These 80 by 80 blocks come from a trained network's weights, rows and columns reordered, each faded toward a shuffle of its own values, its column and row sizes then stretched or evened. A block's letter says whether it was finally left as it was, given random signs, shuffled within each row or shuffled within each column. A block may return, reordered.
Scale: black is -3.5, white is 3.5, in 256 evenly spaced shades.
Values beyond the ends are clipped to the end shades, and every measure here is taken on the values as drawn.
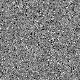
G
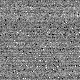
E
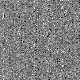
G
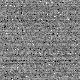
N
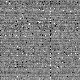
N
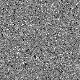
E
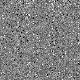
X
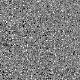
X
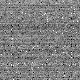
N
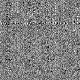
N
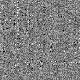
N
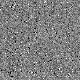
X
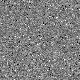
E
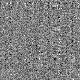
N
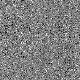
X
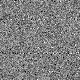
E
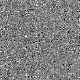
X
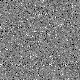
E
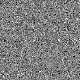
X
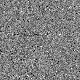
E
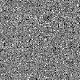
N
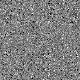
X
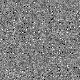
X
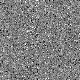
G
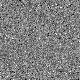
E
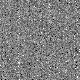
G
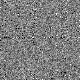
X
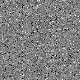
G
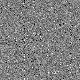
G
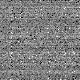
N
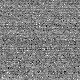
E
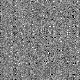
N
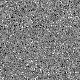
E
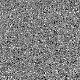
X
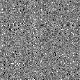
N
